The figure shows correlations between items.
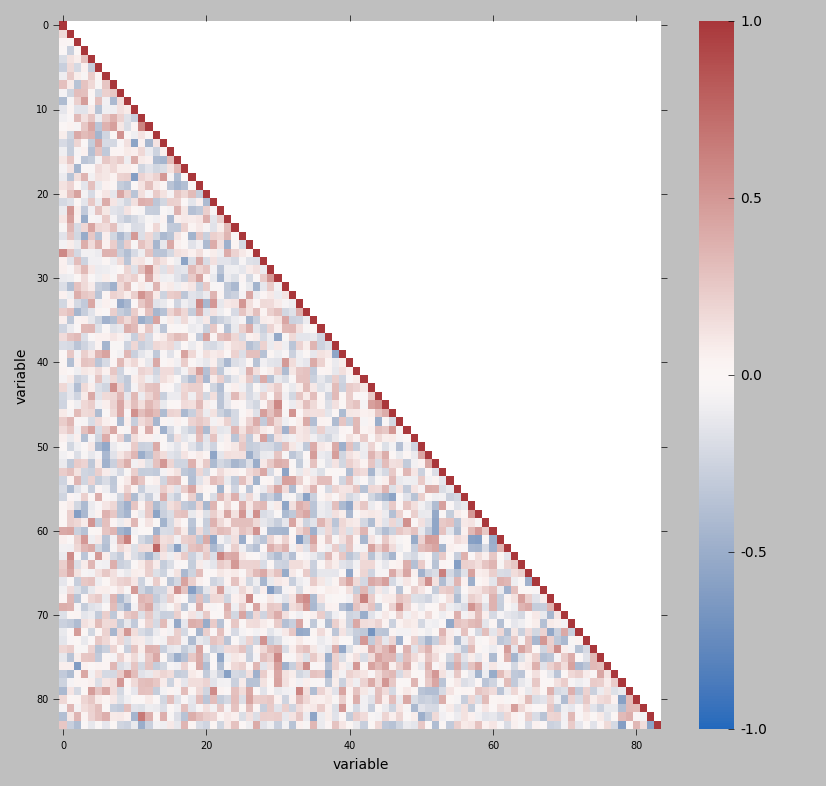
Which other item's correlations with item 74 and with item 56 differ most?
46
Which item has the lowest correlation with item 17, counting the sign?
28
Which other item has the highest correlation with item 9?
61
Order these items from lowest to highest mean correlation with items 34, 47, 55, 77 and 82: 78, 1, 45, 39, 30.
1, 39, 78, 45, 30
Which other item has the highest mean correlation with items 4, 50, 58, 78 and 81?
25
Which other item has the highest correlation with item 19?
33
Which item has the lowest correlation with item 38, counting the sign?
39
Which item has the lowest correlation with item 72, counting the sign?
43
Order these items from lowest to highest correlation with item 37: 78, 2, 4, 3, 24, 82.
78, 3, 4, 82, 24, 2
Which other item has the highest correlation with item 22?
63
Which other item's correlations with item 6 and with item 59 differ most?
50
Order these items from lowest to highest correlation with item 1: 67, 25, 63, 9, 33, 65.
9, 33, 67, 25, 65, 63
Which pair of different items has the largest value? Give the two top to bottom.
13, 62
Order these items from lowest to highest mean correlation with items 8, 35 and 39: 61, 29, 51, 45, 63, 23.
23, 63, 29, 51, 45, 61
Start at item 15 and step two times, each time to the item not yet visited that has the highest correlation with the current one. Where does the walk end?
68
